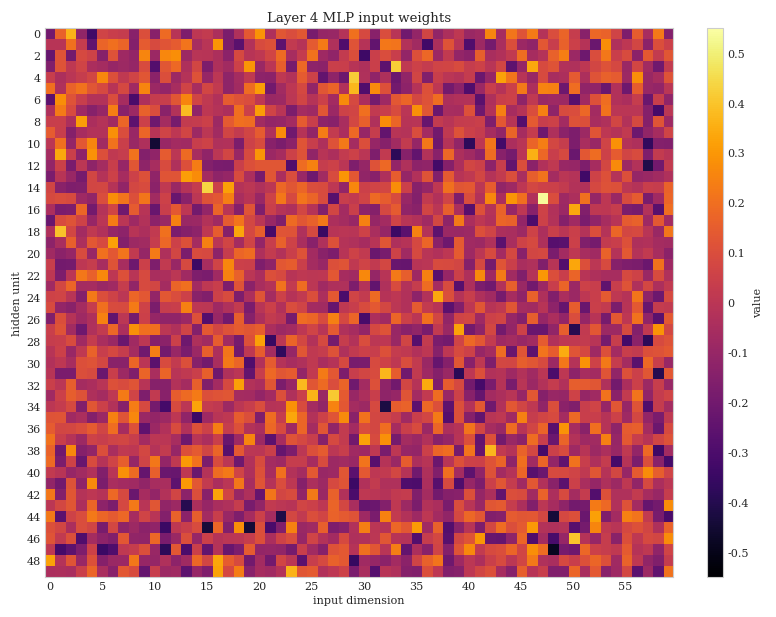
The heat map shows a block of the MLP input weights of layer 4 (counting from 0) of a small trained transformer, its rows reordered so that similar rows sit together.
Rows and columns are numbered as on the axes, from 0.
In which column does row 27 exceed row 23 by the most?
39
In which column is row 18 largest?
1
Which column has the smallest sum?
57
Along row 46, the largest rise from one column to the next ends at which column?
50
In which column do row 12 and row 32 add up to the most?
24
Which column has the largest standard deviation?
13
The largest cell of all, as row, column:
15, 47
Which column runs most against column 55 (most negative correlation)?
48
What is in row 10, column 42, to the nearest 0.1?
0.2
